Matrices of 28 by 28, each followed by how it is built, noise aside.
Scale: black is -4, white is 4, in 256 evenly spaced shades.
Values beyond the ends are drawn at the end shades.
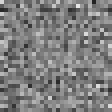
blocks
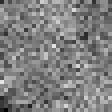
smooth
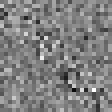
banded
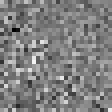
lower triangular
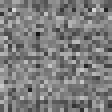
blocks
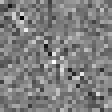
banded
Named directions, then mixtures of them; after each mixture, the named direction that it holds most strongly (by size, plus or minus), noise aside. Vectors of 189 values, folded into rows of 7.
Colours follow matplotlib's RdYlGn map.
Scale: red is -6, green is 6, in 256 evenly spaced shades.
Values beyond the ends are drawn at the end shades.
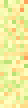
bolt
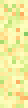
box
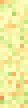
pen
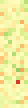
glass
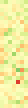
glass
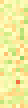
pen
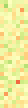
bolt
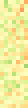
bolt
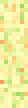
box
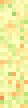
pen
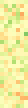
box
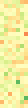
box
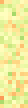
pen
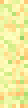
pen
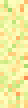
bolt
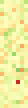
glass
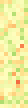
pen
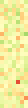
box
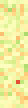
box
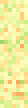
box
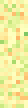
box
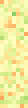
pen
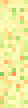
bolt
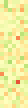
bolt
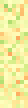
box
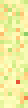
box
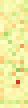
glass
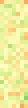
pen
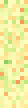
bolt
